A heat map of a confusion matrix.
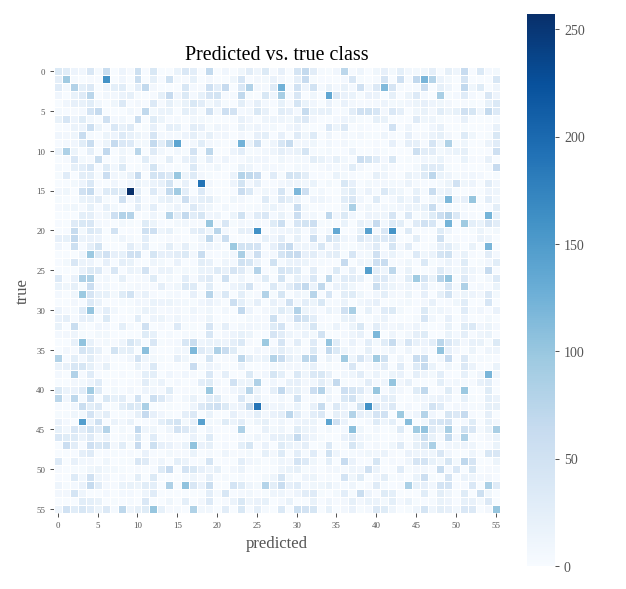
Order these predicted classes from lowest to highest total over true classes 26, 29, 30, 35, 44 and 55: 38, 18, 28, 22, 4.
38, 22, 28, 18, 4
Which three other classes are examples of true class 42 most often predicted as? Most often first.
25, 39, 11
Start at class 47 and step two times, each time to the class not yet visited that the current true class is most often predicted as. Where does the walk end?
37
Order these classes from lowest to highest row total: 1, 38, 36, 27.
38, 27, 1, 36
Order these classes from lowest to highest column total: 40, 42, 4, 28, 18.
18, 42, 40, 28, 4
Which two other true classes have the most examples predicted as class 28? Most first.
2, 3
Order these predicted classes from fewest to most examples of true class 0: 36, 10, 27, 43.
27, 43, 10, 36
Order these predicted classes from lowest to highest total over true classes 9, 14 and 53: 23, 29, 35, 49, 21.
35, 21, 29, 49, 23
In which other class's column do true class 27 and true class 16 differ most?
52
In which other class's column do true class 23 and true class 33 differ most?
4
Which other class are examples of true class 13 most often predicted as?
15
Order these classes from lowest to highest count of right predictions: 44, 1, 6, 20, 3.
3, 6, 20, 1, 44
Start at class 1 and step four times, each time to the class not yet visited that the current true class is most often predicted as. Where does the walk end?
49
